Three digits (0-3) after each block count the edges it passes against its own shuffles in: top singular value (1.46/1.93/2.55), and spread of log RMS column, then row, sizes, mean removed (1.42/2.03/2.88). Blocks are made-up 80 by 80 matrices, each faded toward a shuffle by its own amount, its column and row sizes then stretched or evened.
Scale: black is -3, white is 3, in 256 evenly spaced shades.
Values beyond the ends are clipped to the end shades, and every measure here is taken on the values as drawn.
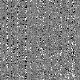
1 3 1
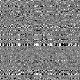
3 1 3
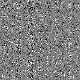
0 2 1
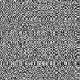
3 2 2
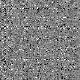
1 2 2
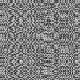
3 1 2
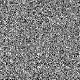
1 1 1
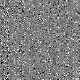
1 2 0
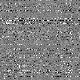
1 1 3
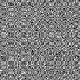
3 0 0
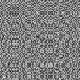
3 0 1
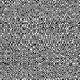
3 0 2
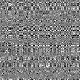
3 1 3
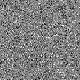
2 0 0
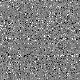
1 1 2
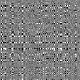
3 3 3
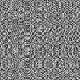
3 1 0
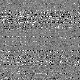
1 1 3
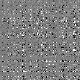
0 3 3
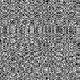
3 0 0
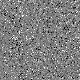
0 1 0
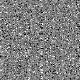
1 1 1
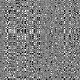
3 3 2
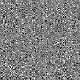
2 2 1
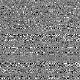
2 0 3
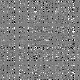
1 3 3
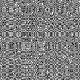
3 0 1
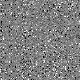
1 2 1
